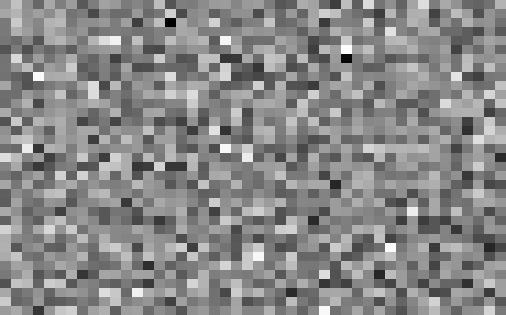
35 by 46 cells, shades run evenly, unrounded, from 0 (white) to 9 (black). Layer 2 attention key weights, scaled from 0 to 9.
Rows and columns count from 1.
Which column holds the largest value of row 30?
14
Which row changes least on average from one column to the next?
4
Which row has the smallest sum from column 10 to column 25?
33
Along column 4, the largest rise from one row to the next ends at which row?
10
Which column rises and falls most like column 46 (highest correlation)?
26
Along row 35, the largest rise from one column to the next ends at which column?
31
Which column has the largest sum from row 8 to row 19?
17
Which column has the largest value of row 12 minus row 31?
30
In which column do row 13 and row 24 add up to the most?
45
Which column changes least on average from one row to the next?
12
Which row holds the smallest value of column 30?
35
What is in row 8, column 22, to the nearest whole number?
5
